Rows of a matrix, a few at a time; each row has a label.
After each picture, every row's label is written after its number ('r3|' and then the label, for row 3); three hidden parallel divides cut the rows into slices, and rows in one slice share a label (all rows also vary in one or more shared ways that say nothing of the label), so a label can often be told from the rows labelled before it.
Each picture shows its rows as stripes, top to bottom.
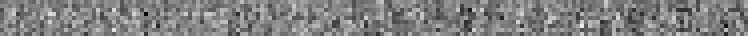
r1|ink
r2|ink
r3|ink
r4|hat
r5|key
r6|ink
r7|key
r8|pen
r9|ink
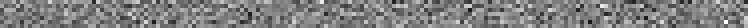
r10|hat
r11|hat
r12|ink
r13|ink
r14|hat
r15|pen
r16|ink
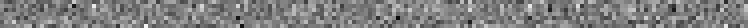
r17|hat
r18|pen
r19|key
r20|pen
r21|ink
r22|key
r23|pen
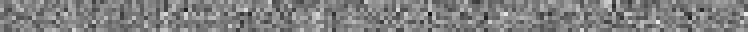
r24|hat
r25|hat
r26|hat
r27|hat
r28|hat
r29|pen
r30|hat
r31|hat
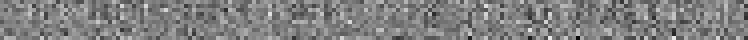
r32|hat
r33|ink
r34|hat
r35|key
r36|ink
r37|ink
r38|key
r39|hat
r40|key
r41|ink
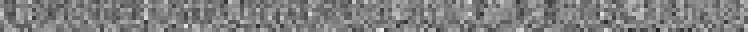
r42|hat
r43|key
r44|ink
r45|hat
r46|key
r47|ink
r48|ink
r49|key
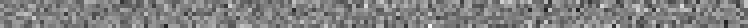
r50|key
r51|hat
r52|ink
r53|hat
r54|hat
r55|key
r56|key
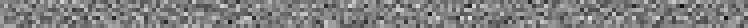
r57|hat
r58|ink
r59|ink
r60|ink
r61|hat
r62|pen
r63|ink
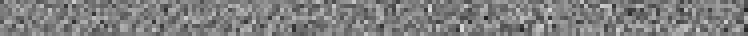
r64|key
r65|key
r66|ink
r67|hat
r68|ink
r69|pen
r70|ink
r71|key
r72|hat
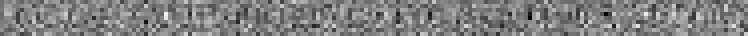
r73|ink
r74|pen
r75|ink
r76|pen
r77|hat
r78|key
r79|ink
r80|hat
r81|key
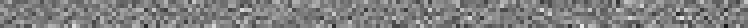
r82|ink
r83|key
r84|ink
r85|pen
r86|ink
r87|hat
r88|hat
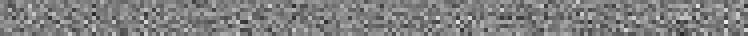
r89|key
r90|hat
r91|pen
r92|hat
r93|ink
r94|ink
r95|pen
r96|pen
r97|key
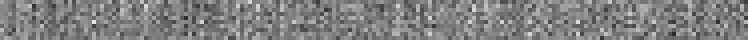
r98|ink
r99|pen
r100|pen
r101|pen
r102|ink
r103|pen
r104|key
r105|key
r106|key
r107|pen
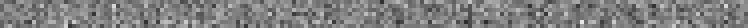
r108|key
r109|ink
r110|ink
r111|hat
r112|ink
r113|hat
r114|pen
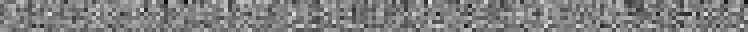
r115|key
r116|pen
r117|pen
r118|key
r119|ink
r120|pen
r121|pen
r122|key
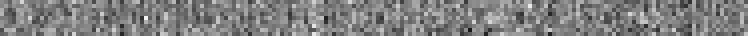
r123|hat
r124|ink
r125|hat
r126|key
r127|hat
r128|ink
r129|hat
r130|key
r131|hat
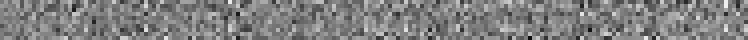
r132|hat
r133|pen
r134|pen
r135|key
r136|hat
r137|hat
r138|key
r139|hat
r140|hat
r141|ink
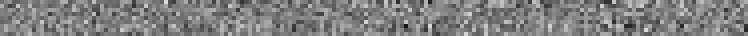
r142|pen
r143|hat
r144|hat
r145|ink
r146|hat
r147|hat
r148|ink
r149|pen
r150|hat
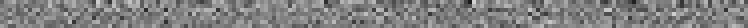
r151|ink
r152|key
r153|key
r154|key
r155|hat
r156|pen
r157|key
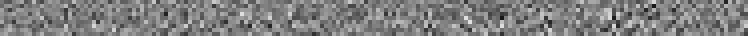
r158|hat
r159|pen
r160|hat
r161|key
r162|hat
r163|key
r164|pen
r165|pen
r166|ink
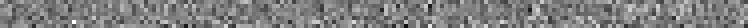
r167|key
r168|pen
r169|pen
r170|ink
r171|ink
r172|hat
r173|pen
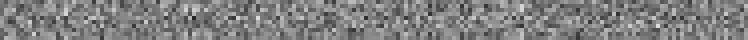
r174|hat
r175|hat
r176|ink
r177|ink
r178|pen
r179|hat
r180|ink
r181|pen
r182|hat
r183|ink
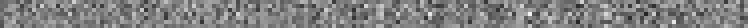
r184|hat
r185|hat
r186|pen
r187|key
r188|ink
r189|ink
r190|ink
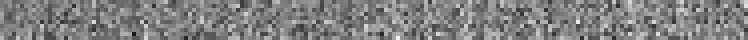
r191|ink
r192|pen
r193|key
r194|ink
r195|hat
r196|pen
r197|hat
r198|hat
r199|pen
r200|key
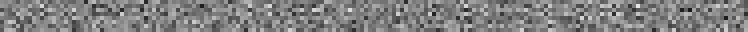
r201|pen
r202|hat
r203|hat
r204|key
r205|key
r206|pen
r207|pen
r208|pen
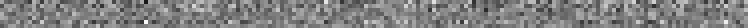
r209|key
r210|hat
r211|key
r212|key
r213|key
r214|hat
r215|ink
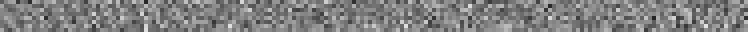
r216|ink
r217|key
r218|key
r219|pen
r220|pen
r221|pen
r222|hat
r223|hat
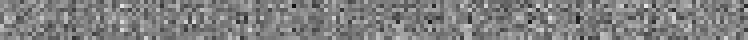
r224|ink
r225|pen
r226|ink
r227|ink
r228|pen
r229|pen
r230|ink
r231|pen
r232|hat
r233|ink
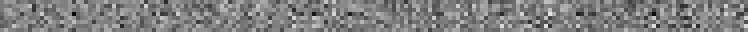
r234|pen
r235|key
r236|pen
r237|pen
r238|key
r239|hat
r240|key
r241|pen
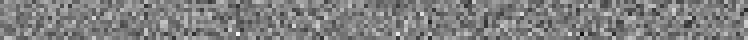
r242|pen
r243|ink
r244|ink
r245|hat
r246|pen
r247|hat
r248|hat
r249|hat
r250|ink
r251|pen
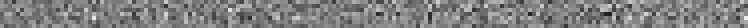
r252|ink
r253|key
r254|hat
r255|pen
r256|pen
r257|key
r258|hat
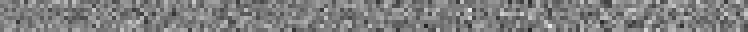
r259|key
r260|key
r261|ink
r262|key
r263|key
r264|pen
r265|ink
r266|ink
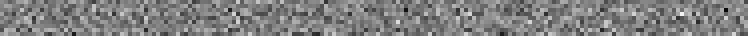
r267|key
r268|pen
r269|pen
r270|key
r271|pen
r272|key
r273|key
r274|pen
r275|pen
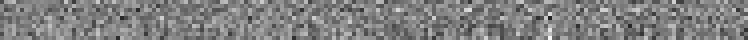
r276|pen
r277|key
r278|key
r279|ink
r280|hat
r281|key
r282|hat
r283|pen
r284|pen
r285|pen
